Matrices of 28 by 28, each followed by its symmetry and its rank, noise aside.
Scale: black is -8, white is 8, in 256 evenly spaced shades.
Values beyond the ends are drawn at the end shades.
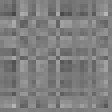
symmetric, rank one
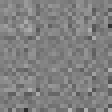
symmetric, rank three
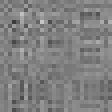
no symmetry, rank three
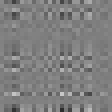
no symmetry, rank one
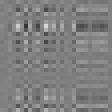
no symmetry, rank one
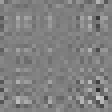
no symmetry, rank two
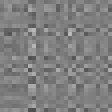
no symmetry, rank two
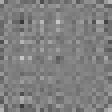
symmetric, rank two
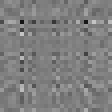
no symmetry, rank two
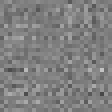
no symmetry, rank three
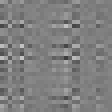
no symmetry, rank one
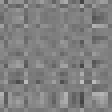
no symmetry, rank two
